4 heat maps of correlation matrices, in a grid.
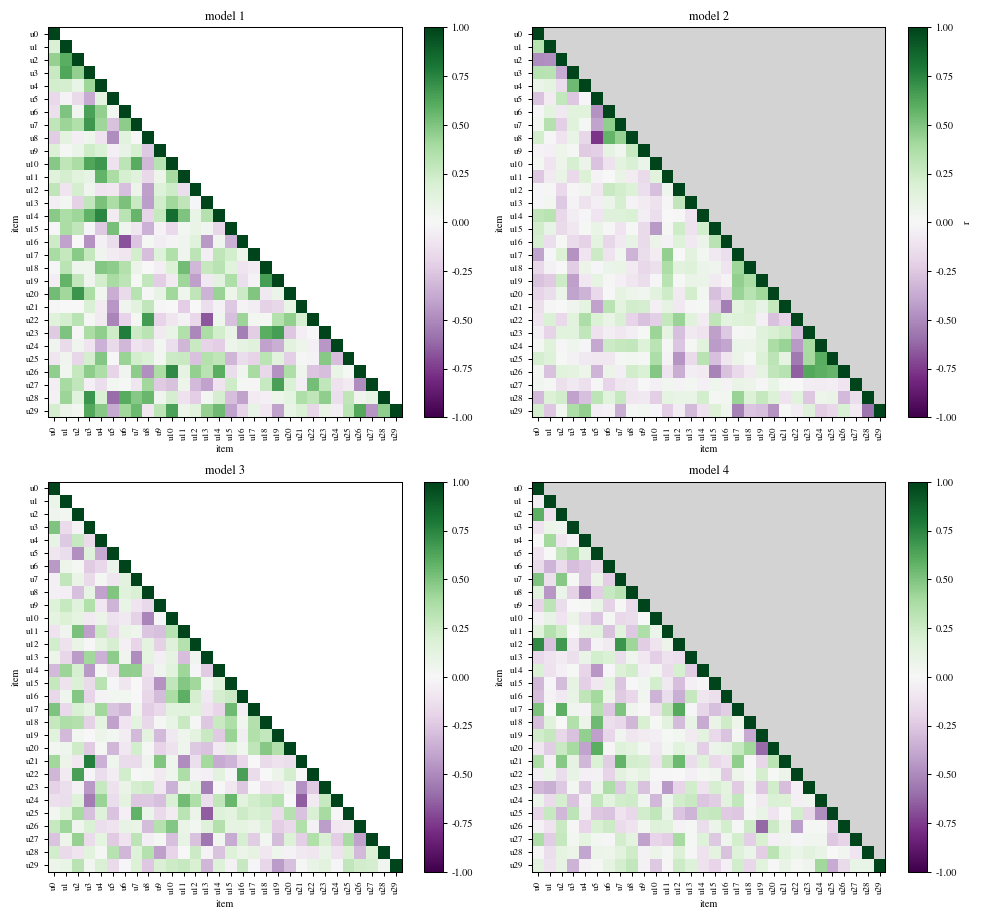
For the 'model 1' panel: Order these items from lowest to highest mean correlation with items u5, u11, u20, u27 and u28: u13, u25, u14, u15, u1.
u13, u25, u15, u14, u1
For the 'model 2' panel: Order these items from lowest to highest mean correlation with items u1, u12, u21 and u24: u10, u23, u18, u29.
u29, u10, u23, u18
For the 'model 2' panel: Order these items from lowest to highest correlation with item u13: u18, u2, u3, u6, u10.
u2, u10, u3, u6, u18
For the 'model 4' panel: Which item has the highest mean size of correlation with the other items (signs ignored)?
u12
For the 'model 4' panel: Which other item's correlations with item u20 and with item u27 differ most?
u19
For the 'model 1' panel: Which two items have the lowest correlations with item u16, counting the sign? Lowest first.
u6, u23
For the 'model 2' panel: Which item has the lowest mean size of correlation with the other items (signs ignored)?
u27
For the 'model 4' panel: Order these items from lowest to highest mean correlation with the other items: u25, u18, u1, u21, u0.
u25, u1, u18, u0, u21
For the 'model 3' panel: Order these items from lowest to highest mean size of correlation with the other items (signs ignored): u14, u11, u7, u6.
u6, u7, u14, u11
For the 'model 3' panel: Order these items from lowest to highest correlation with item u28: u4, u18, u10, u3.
u10, u18, u4, u3
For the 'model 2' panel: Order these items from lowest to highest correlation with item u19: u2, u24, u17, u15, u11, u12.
u15, u12, u24, u2, u11, u17
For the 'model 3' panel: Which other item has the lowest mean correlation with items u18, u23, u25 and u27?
u13
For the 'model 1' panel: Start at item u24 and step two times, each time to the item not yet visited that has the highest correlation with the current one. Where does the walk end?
u26
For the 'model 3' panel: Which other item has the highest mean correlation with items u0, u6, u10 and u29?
u26
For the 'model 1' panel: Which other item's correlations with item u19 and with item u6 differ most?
u29
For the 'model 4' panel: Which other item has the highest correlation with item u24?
u29
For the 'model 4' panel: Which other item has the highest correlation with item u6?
u23
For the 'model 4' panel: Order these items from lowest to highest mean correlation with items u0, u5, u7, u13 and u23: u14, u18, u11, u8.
u14, u11, u18, u8
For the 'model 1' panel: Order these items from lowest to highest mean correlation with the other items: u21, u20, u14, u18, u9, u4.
u21, u9, u18, u20, u4, u14
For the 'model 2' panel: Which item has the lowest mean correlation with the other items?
u5
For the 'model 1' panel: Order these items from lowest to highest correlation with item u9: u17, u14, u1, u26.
u1, u17, u14, u26
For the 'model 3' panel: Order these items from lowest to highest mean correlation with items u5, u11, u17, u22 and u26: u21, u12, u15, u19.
u21, u19, u12, u15
